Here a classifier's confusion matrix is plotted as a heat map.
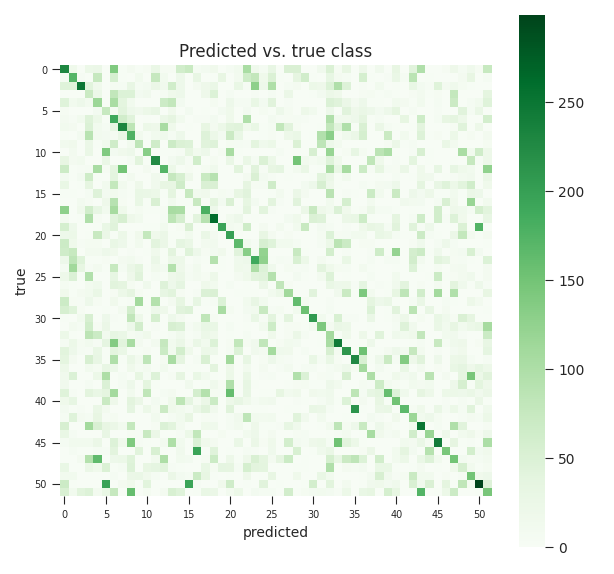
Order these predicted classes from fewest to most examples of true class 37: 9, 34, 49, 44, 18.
18, 9, 34, 44, 49
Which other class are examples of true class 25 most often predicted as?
3
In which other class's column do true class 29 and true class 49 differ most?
19
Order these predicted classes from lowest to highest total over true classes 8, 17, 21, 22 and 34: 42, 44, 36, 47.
44, 47, 42, 36
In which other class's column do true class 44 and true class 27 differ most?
36
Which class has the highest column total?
6
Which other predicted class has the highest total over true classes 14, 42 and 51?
43
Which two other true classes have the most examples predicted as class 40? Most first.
22, 15
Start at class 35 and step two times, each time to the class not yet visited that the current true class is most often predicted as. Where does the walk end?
12
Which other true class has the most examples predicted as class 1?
24
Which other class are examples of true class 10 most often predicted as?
5
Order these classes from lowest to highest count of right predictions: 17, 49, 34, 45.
49, 17, 34, 45
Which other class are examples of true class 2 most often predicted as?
23
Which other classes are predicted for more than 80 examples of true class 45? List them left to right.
8, 13, 33, 51
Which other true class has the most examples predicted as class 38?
10
